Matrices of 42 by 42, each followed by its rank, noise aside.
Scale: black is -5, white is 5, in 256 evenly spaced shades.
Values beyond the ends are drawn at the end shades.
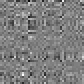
four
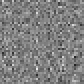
six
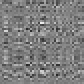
three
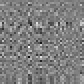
four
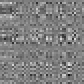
three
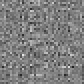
six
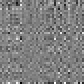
three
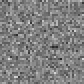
eight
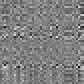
three
